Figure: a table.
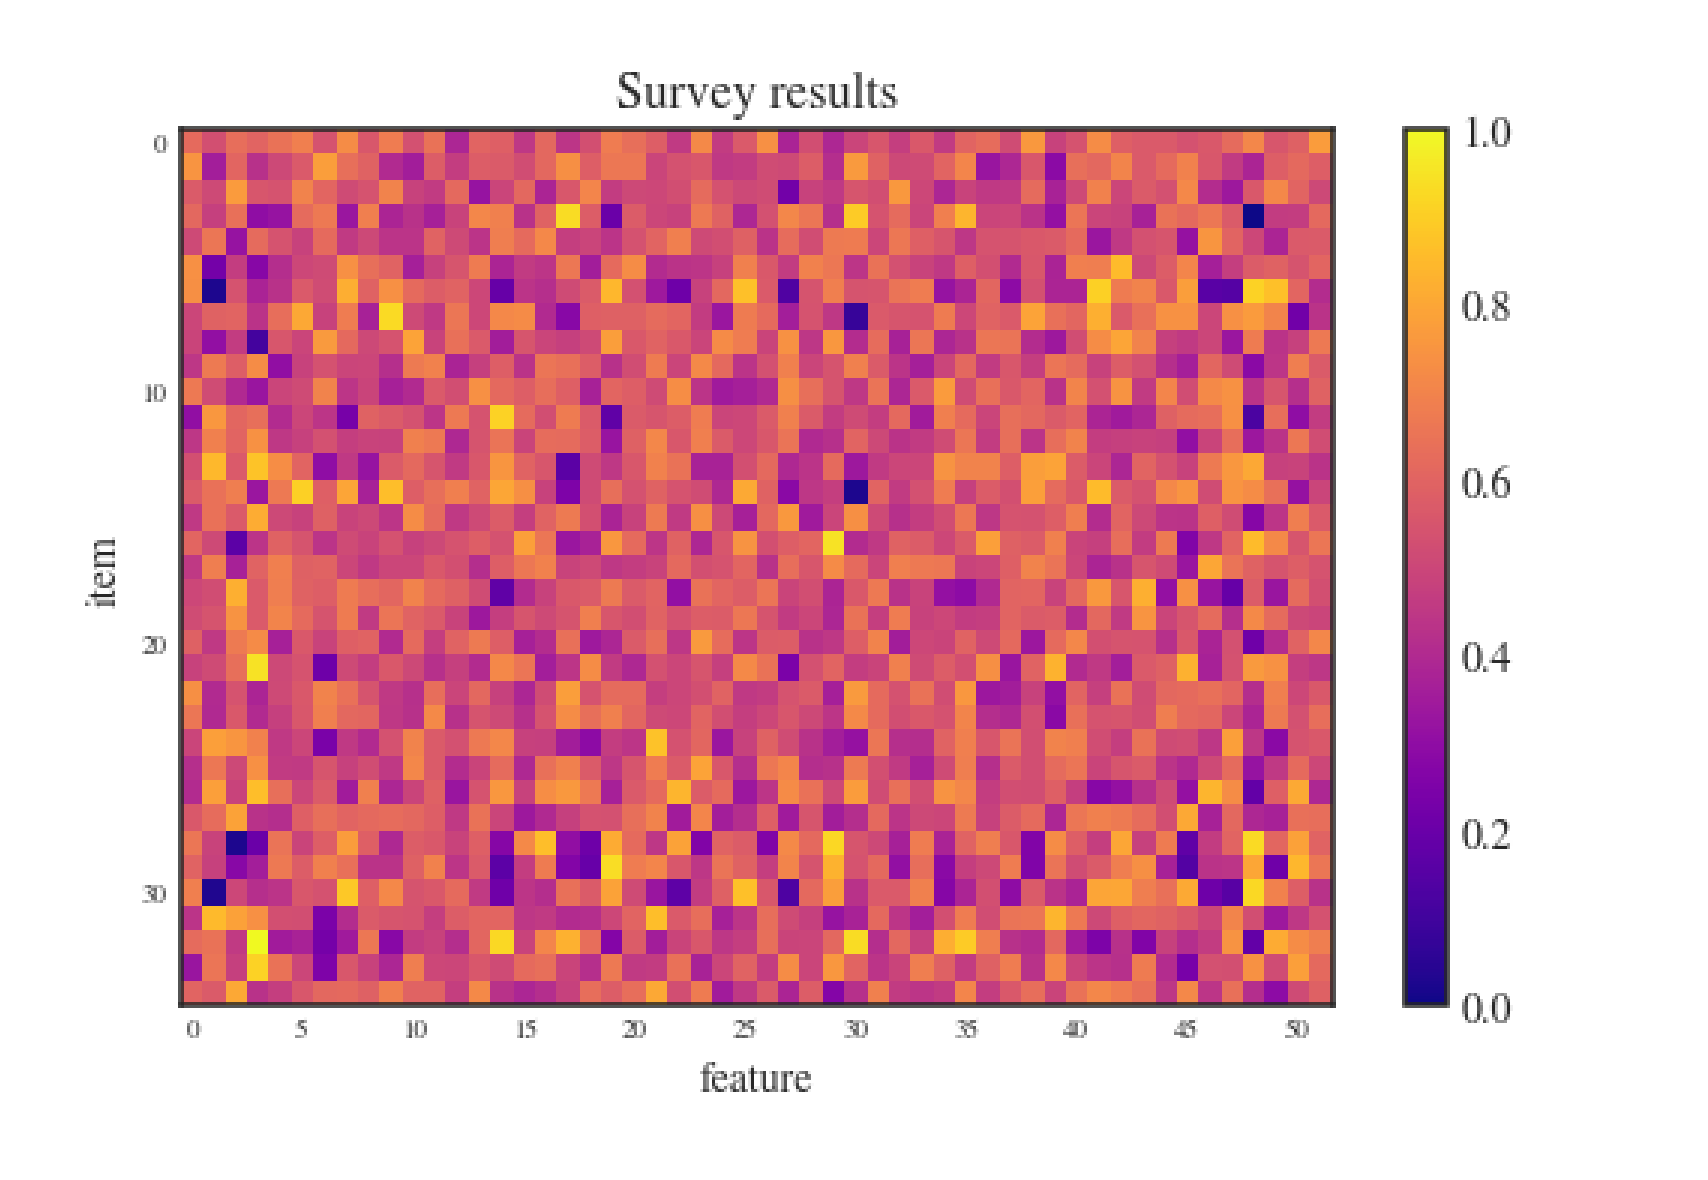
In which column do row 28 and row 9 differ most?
48
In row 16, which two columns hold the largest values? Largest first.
29, 48
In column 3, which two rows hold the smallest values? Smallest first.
8, 28
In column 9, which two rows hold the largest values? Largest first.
7, 14
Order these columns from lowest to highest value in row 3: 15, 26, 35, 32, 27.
15, 26, 32, 27, 35
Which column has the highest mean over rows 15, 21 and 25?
3
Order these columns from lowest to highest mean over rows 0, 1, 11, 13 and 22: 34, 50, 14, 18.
50, 18, 34, 14
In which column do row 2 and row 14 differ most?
30
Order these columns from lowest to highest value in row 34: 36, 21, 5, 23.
36, 5, 23, 21
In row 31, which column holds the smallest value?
6
